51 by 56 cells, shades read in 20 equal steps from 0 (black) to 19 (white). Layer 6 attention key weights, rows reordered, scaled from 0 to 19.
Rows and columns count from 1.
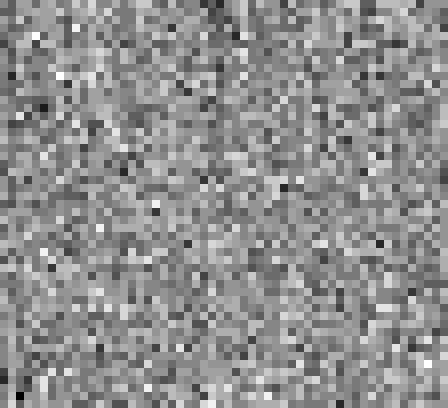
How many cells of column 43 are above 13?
8
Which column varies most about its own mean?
27
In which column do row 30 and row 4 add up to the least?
22
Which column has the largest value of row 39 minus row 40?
12
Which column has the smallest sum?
28
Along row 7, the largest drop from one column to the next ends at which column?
32
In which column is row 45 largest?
56
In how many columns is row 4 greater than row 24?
23
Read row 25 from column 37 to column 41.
13 11 7 8 9
